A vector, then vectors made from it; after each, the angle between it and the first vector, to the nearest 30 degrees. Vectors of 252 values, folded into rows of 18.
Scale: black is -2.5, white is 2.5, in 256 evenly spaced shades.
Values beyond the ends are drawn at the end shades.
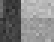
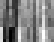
60 degrees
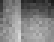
120 degrees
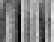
60 degrees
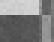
90 degrees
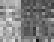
150 degrees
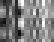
60 degrees
